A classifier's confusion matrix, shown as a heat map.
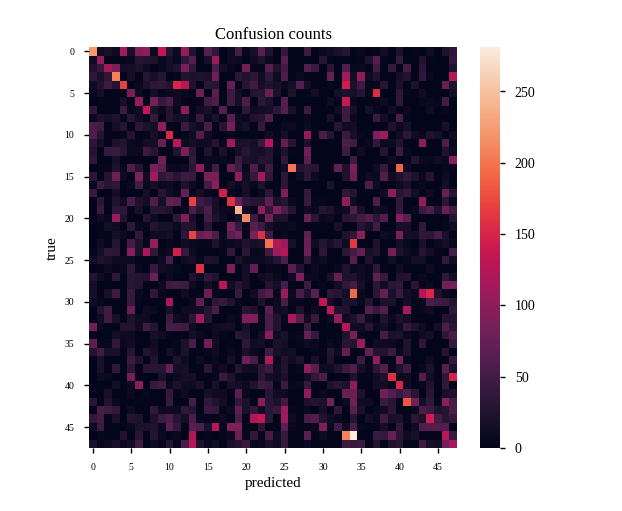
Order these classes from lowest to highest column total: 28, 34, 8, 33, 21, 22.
21, 8, 22, 28, 33, 34
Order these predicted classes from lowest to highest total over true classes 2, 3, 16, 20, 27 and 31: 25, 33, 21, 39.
39, 21, 25, 33
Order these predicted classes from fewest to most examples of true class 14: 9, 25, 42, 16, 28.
42, 25, 28, 16, 9
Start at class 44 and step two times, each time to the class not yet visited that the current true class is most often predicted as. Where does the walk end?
13
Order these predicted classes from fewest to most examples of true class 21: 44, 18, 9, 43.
44, 9, 43, 18
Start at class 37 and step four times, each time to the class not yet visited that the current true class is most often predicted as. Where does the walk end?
17
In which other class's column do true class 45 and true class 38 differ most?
16
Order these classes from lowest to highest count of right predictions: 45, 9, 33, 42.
45, 42, 9, 33
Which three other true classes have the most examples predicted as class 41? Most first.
42, 31, 20
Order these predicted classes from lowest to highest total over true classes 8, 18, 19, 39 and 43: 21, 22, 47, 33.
21, 33, 22, 47
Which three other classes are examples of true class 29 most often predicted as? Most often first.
34, 44, 43
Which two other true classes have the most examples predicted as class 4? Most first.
0, 7
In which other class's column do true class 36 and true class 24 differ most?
11
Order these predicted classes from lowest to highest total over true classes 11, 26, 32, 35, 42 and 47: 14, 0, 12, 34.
12, 0, 34, 14
